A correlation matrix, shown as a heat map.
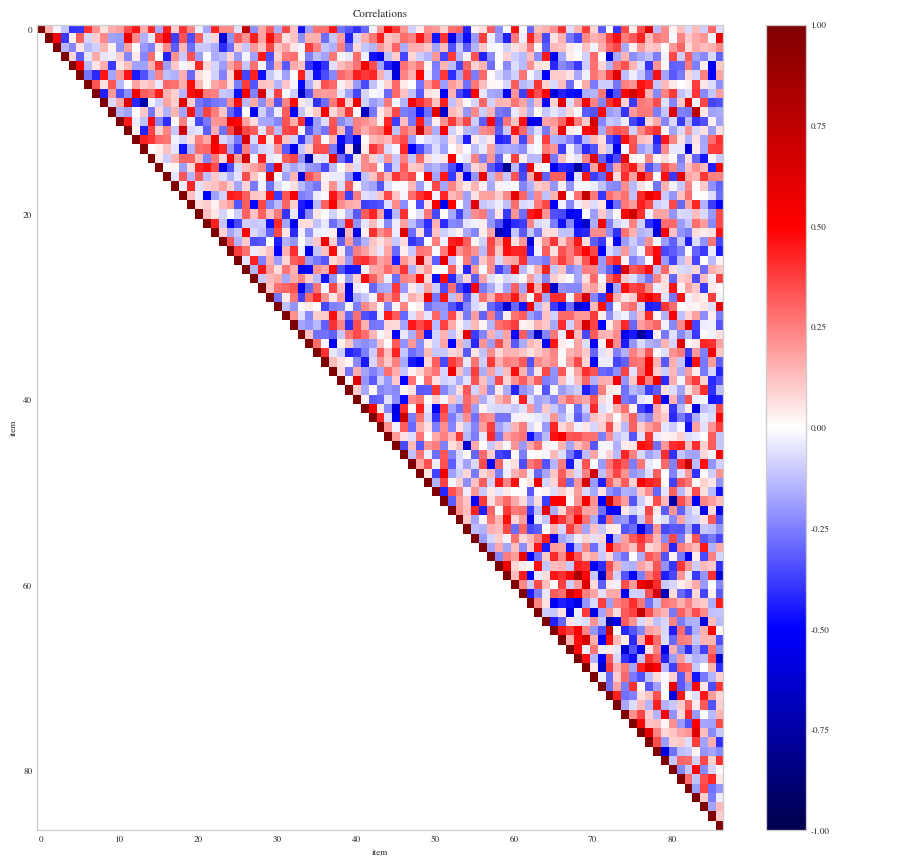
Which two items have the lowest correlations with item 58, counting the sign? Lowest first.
22, 70
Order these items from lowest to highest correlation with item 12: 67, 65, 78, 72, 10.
78, 72, 67, 65, 10
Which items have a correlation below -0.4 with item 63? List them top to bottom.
10, 33, 67, 70
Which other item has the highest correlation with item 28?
7
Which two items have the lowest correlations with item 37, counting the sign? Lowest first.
34, 86
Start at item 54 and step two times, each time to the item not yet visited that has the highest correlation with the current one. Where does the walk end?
67
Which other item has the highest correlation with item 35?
85
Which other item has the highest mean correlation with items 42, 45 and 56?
16
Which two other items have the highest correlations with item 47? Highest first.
82, 8
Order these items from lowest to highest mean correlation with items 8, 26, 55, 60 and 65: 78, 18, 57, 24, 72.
72, 57, 78, 24, 18
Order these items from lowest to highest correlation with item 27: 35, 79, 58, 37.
37, 35, 58, 79
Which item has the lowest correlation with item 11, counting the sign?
13
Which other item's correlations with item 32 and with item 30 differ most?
69
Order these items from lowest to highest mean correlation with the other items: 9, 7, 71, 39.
39, 71, 9, 7
